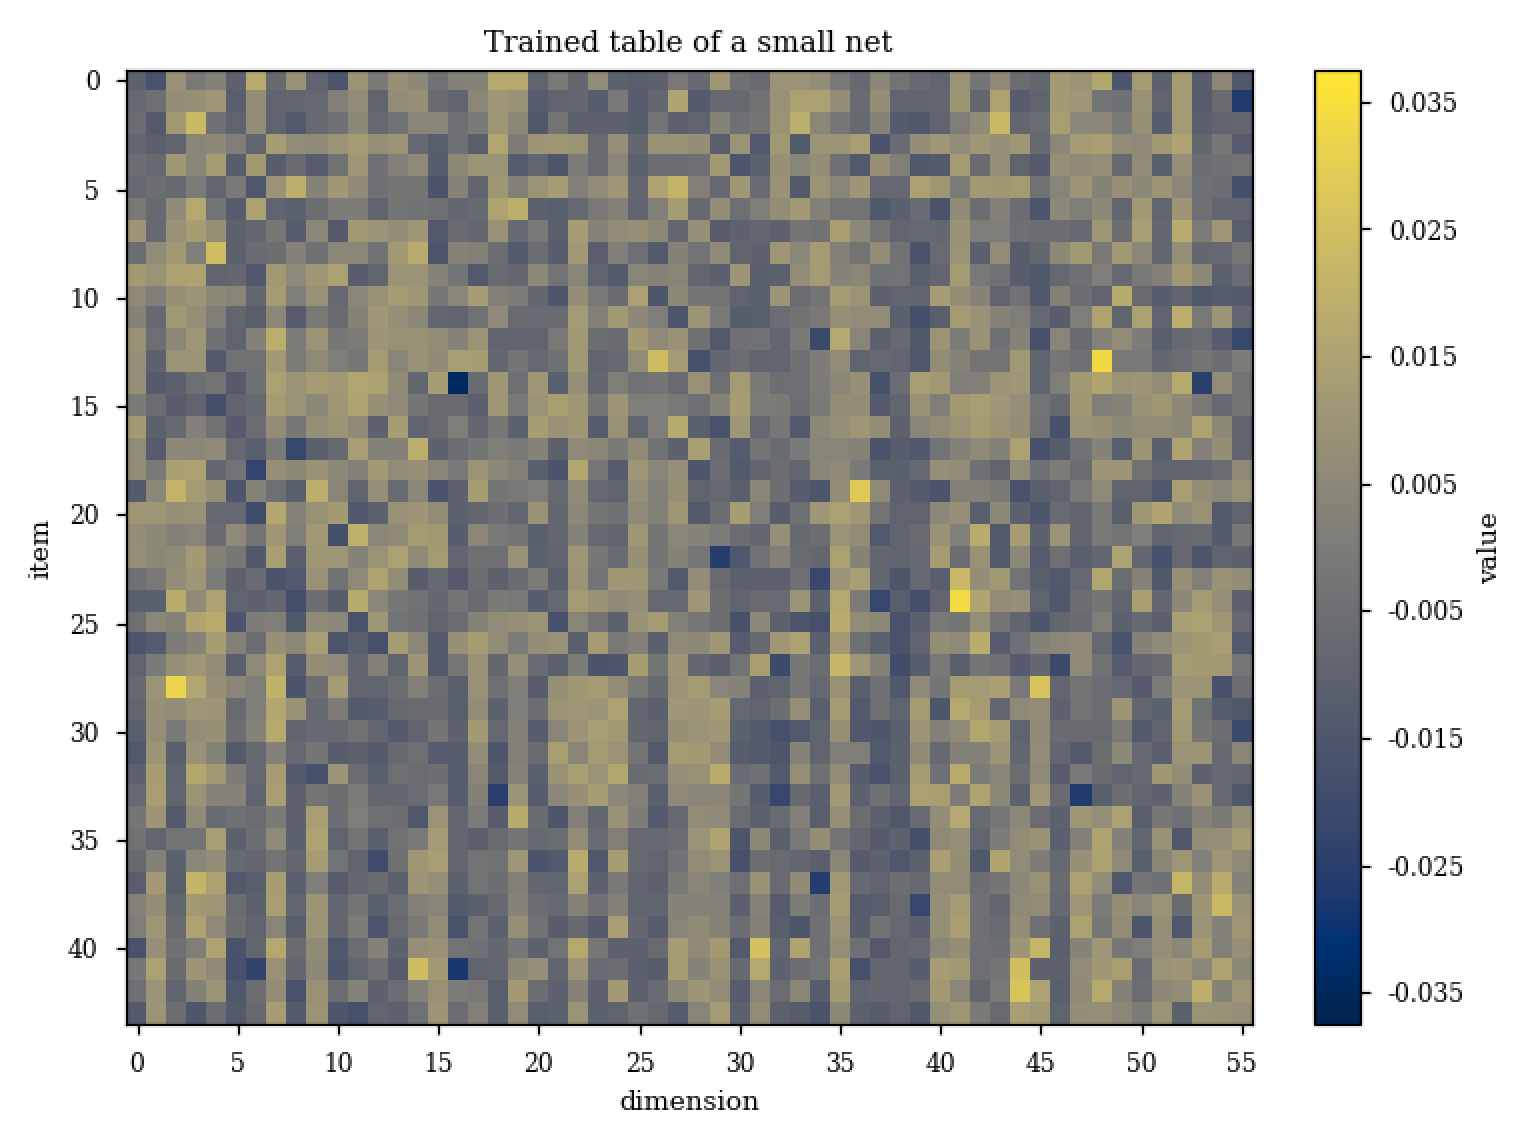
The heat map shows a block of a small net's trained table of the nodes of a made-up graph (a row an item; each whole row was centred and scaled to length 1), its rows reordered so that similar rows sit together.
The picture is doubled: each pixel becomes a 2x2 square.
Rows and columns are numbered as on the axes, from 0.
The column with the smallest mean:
38
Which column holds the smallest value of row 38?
39
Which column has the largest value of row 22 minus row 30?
13
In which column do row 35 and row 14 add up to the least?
16
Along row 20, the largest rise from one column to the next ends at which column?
7
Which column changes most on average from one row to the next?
49
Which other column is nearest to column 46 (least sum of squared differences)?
32
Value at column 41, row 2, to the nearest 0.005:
0
